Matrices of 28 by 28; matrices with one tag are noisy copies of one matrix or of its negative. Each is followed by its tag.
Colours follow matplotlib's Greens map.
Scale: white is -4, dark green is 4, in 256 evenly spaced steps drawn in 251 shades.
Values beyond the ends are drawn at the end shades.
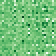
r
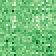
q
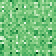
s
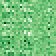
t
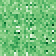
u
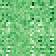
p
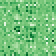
u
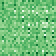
r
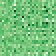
r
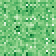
u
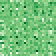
s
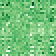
p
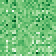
q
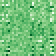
p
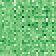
r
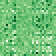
q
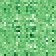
u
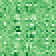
u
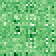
u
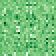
u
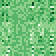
p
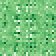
u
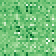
u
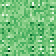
p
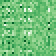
t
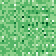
r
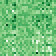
q
